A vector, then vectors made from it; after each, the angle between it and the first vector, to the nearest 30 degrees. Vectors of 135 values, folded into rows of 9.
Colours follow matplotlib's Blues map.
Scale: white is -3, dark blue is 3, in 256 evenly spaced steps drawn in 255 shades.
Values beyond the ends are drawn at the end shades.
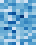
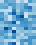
30 degrees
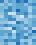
150 degrees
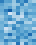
150 degrees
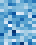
60 degrees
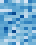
30 degrees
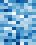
150 degrees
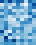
90 degrees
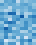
30 degrees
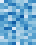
30 degrees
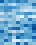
120 degrees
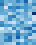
120 degrees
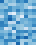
150 degrees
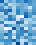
150 degrees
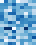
30 degrees
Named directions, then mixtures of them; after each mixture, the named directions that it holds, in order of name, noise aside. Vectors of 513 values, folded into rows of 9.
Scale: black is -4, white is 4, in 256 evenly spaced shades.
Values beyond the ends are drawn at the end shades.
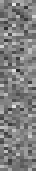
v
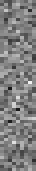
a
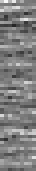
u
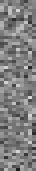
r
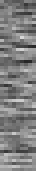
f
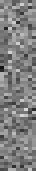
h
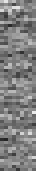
h, r, u.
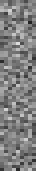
a, h, r.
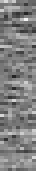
f, u.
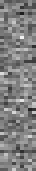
a, f, h.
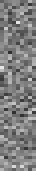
h.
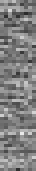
f, r, u.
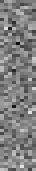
a, h, v.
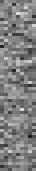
f, v.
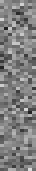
h, v.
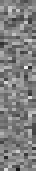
r.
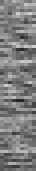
f.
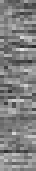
f.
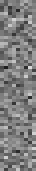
r.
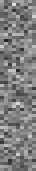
v.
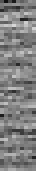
u.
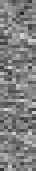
f, h, r.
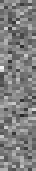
h.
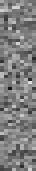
a, h, u.
